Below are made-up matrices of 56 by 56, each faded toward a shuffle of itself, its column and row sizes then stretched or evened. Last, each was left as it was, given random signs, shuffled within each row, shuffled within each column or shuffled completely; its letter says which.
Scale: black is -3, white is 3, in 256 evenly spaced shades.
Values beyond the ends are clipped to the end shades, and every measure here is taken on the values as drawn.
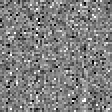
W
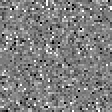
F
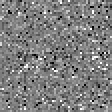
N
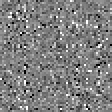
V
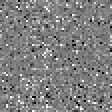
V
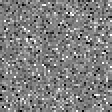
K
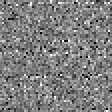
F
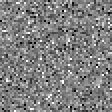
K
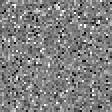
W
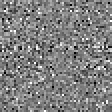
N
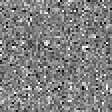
N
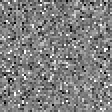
W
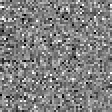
N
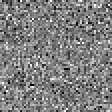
F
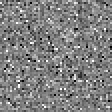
F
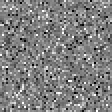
K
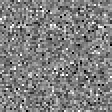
F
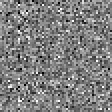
N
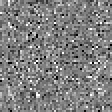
V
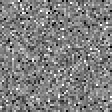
K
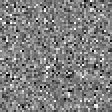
V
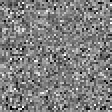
N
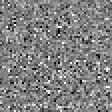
N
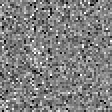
W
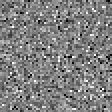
F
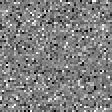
F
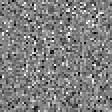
W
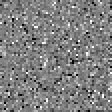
W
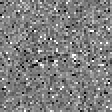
F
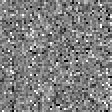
W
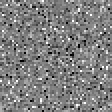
K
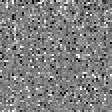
N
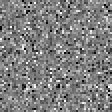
V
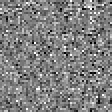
V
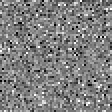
F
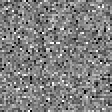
F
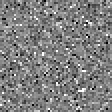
K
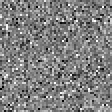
F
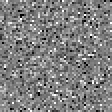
W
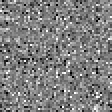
V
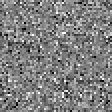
N
